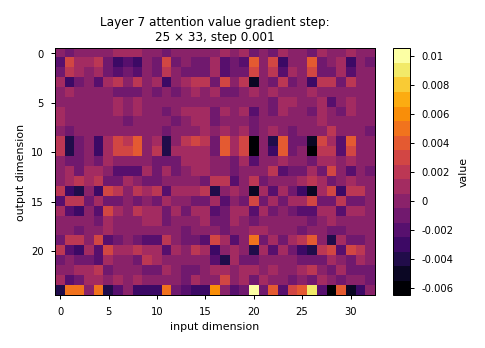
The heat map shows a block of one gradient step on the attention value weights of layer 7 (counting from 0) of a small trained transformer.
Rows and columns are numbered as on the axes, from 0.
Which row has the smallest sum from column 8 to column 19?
24
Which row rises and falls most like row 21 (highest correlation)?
17
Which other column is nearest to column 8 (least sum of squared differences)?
6
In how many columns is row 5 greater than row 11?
12
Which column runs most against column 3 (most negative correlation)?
32
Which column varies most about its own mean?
20
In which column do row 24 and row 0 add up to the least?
28
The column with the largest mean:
27
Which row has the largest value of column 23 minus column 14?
10
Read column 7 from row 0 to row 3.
0.001 -0.002 -0.001 0
